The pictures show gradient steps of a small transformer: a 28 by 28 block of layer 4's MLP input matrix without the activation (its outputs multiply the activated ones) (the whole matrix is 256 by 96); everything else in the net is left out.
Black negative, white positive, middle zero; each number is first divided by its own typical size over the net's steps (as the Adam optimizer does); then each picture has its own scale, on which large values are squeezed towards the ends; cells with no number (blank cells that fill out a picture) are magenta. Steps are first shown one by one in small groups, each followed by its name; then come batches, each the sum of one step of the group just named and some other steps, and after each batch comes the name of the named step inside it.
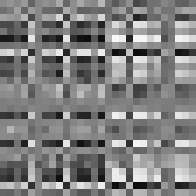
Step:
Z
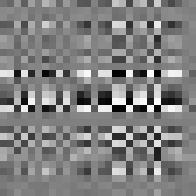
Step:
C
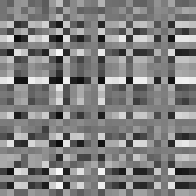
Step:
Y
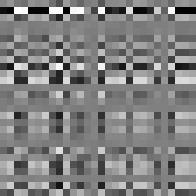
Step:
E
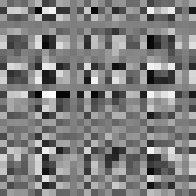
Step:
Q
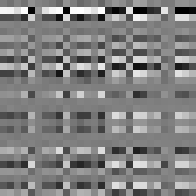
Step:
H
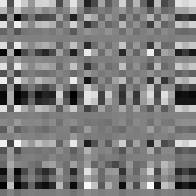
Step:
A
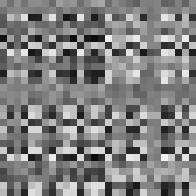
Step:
Z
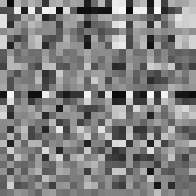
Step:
Q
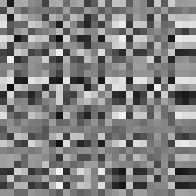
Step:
Y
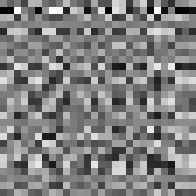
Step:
E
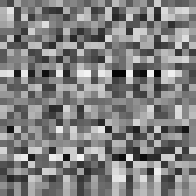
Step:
C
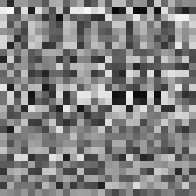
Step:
H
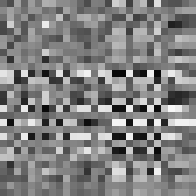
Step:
C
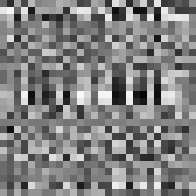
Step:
H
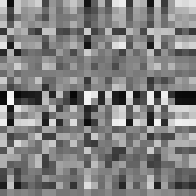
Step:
A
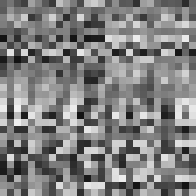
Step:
Z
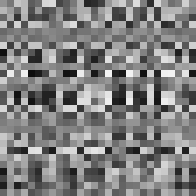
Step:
A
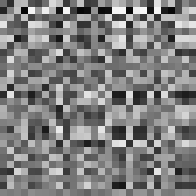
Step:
Y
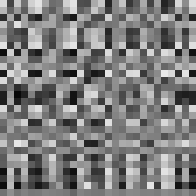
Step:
A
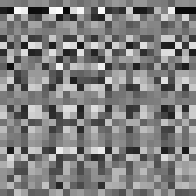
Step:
E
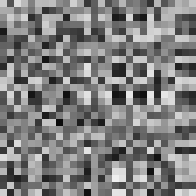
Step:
Z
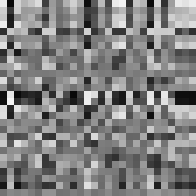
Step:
A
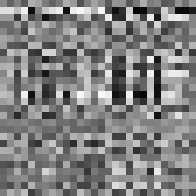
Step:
H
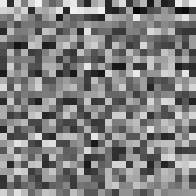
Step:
H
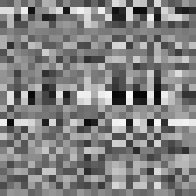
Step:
H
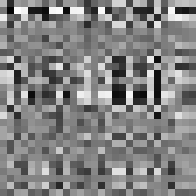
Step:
E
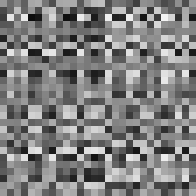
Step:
Z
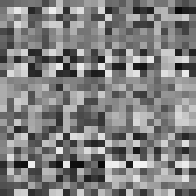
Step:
H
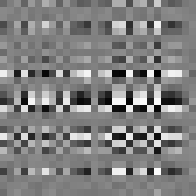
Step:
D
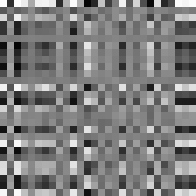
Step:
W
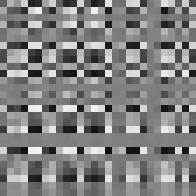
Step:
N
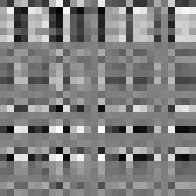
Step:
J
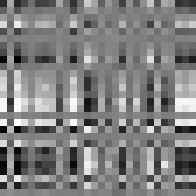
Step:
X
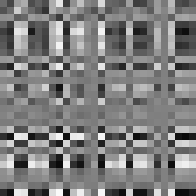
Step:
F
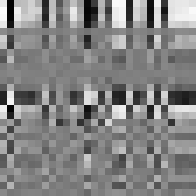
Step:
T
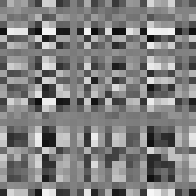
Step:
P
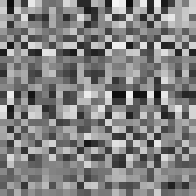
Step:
T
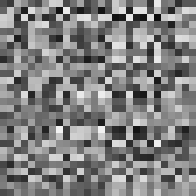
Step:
J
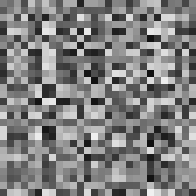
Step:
P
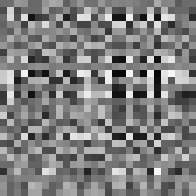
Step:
D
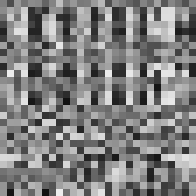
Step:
F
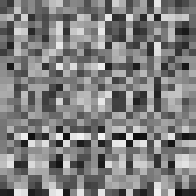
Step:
F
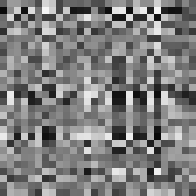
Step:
P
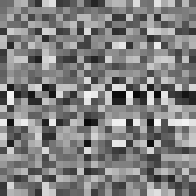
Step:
P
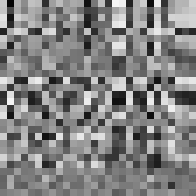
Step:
T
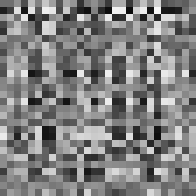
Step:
P
